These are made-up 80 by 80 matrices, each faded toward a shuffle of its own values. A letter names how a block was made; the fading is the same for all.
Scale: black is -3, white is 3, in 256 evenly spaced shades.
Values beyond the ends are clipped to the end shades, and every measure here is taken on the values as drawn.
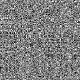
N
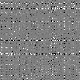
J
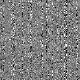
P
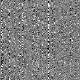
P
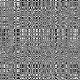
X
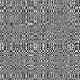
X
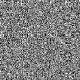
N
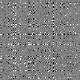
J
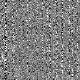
P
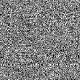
N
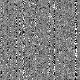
P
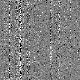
P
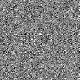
N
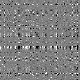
J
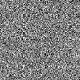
N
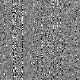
P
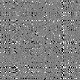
J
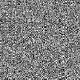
N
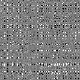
J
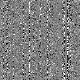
P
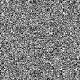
N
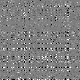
J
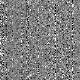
P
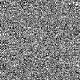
N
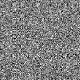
N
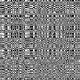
X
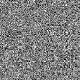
N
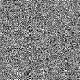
N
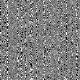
P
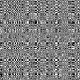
X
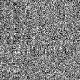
N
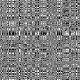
X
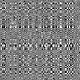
X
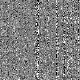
P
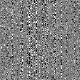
P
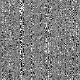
P
